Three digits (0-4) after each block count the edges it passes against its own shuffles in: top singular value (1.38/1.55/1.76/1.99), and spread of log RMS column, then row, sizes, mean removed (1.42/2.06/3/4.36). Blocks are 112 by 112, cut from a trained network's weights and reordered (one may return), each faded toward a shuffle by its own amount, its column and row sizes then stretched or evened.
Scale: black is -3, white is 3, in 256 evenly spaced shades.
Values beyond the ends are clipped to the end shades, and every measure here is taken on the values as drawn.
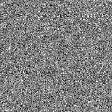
3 0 2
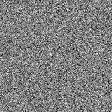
2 0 0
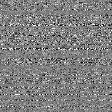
2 0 4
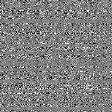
1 2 4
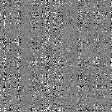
0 4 3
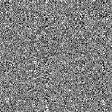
3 2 2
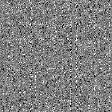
0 3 1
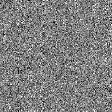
1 2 0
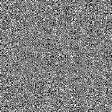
2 2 2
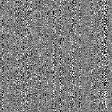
3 4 0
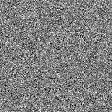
2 0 0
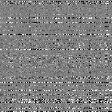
3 2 4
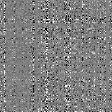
0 4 3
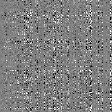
2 4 3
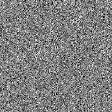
1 2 0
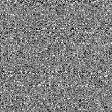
3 0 3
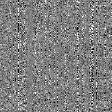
2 4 1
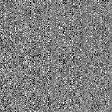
3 3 1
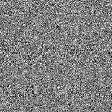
3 0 2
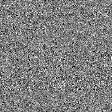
0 1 2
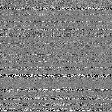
1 1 4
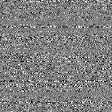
3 0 4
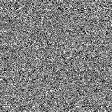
1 0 2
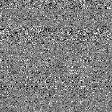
0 1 3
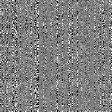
3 4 1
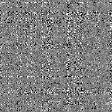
1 3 3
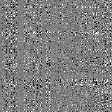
0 4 3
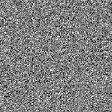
3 2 2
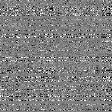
1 2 4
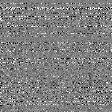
1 2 4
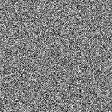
3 1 0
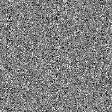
0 2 0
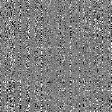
0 4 2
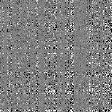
3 4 3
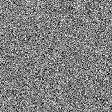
1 0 0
